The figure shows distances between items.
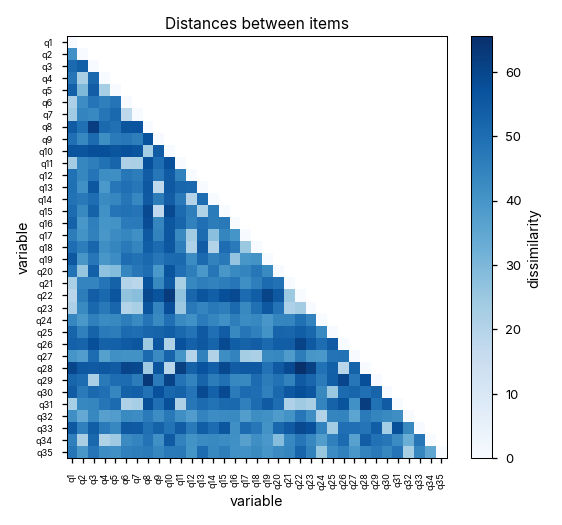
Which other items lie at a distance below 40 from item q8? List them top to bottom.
q10, q26, q28
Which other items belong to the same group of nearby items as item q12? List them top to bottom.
q14, q17, q18, q27
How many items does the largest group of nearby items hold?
8
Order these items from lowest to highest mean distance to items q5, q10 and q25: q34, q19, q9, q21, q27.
q34, q19, q27, q9, q21
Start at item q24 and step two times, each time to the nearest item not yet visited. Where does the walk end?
q35
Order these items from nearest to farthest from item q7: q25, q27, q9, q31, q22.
q31, q22, q27, q9, q25
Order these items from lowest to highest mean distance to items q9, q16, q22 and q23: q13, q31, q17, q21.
q21, q31, q13, q17
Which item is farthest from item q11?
q28
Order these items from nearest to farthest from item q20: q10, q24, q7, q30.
q24, q7, q30, q10
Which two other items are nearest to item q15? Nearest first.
q9, q13
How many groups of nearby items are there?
9
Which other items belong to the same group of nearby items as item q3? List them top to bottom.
q29
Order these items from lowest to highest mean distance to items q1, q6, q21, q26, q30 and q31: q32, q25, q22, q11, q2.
q11, q22, q32, q2, q25
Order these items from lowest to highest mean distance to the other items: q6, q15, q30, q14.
q6, q14, q15, q30
